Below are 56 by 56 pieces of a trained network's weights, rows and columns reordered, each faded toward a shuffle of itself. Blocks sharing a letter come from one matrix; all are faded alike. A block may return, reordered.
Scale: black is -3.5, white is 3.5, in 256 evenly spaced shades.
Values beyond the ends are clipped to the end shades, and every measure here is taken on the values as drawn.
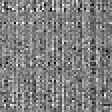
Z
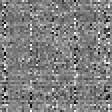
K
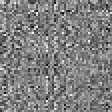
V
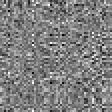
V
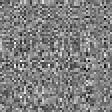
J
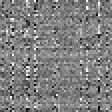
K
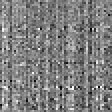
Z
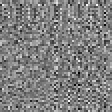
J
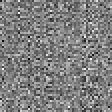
V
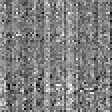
Z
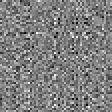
V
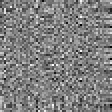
J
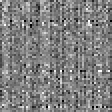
Z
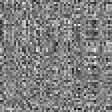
V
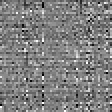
K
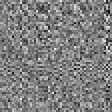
J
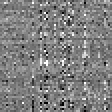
K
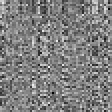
J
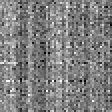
Z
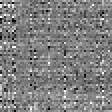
K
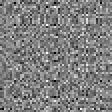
V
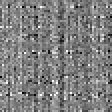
Z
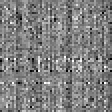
Z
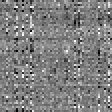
K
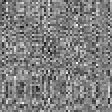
J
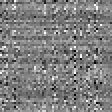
K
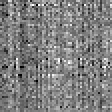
Z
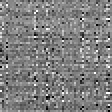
K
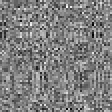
V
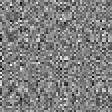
J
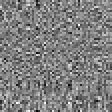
V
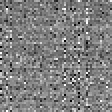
K
